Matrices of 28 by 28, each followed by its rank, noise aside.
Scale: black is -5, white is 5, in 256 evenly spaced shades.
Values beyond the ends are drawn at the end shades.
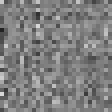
four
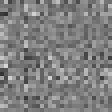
three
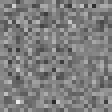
four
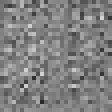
five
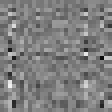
two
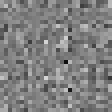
five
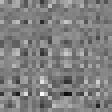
two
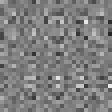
three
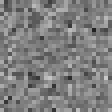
five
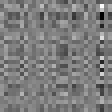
two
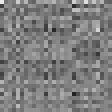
three
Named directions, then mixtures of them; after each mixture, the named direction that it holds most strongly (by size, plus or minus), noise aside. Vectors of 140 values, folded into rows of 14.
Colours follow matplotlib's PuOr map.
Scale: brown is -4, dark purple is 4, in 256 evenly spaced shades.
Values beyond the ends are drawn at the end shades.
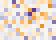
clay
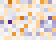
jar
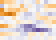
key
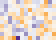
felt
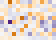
jar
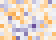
felt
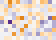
jar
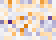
jar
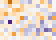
jar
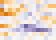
key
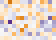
jar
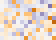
clay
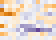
key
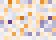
jar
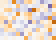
clay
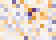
clay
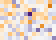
clay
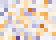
felt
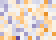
felt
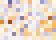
jar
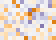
clay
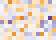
jar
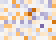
clay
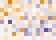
jar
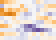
key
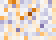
clay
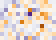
clay
